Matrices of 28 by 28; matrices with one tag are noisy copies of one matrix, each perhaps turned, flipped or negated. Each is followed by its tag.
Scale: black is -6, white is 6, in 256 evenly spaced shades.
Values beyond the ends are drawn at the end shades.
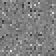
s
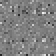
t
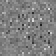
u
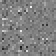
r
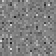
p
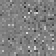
r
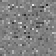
u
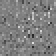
u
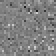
r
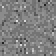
s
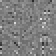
t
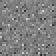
p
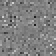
s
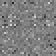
s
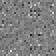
s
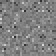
p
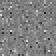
p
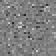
u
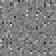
p
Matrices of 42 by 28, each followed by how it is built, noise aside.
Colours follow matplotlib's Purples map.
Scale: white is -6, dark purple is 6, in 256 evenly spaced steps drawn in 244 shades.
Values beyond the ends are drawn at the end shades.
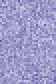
noise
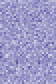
repeating columns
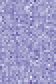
uneven columns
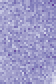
smooth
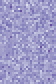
noise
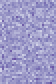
blocks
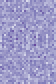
blocks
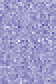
uneven rows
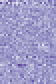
uneven rows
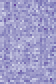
blocks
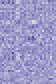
low rank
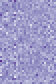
uneven columns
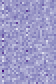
uneven columns
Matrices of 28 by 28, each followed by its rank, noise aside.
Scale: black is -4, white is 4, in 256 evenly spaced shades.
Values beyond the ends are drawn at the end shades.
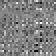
three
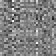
four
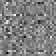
four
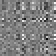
two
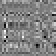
three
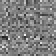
five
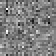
four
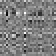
two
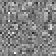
five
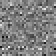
five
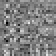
four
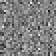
five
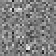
five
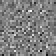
five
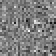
four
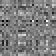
three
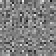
five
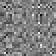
three
